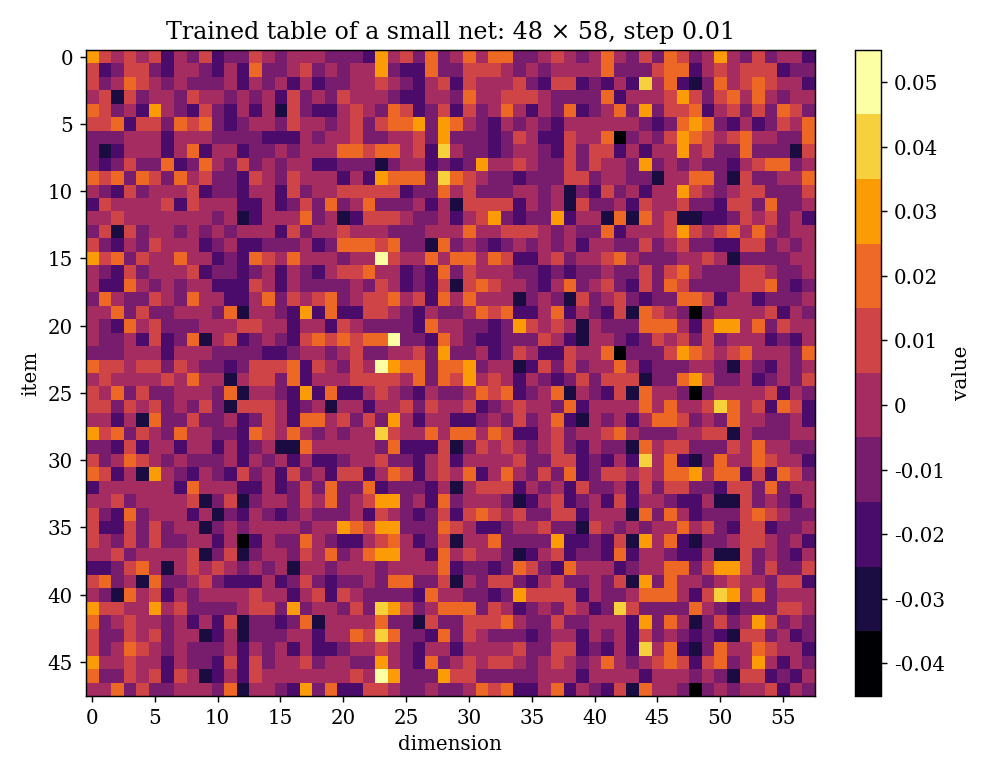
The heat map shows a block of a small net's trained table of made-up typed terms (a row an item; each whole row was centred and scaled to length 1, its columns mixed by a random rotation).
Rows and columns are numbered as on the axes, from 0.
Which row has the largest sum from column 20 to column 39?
23
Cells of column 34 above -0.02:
33
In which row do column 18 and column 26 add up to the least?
42
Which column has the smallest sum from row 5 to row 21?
12
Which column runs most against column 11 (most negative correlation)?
48
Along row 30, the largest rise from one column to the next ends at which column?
44
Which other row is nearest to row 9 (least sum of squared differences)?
5
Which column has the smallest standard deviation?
40
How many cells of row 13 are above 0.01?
5
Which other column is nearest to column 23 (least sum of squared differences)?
0
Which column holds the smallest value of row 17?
29
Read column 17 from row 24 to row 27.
-0.02 0.03 -0.01 0.02
